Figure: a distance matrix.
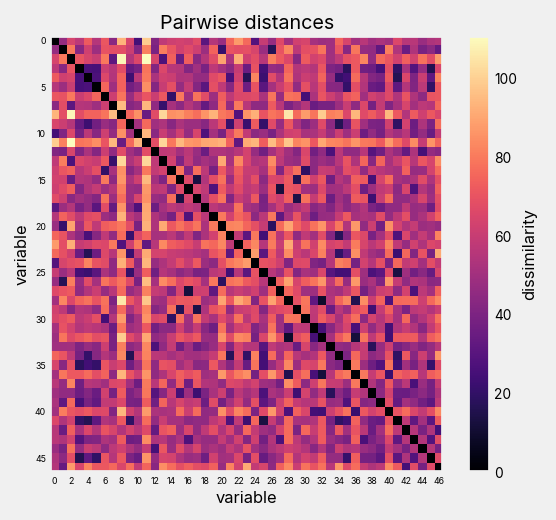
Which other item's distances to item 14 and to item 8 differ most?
30
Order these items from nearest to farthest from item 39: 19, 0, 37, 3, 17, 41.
3, 41, 37, 0, 17, 19
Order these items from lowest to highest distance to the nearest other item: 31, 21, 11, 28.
28, 21, 31, 11
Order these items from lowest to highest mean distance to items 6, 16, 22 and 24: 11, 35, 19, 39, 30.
19, 30, 39, 35, 11
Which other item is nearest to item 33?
38
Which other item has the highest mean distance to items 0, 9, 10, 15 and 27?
11
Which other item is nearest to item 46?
42
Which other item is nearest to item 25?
41
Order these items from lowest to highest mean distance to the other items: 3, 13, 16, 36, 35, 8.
3, 35, 16, 13, 36, 8
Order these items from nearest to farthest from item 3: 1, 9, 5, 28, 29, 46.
5, 9, 1, 29, 46, 28
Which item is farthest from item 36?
8
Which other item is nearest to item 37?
43
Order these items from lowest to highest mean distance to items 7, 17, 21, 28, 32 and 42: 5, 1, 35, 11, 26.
5, 35, 1, 26, 11
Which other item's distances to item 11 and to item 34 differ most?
23
